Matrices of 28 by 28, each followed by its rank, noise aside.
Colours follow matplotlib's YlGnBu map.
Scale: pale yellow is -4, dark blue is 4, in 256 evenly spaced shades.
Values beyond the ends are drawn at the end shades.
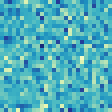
eight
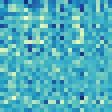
five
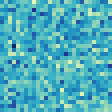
eight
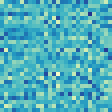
six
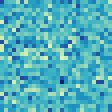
seven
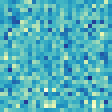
seven
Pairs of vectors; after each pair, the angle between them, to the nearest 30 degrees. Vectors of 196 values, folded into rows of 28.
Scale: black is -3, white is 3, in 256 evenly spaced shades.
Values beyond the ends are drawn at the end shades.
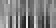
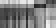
120 degrees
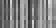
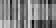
150 degrees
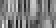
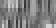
30 degrees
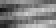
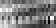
150 degrees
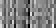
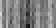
60 degrees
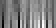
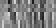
120 degrees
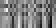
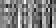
30 degrees
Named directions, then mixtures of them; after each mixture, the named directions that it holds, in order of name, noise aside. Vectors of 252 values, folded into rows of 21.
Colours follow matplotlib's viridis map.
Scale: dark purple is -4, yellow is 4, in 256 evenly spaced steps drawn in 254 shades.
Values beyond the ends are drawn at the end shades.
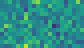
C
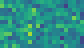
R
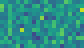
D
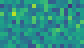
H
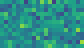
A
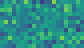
A, H, R.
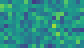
A, C, D.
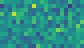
H.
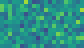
A, C, D.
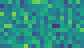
C, H.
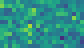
R.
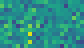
C, D, R.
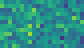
R.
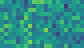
A, C, R.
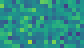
A, D, R.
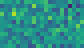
H.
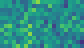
C, R.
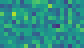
C, H.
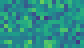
A, C, D.
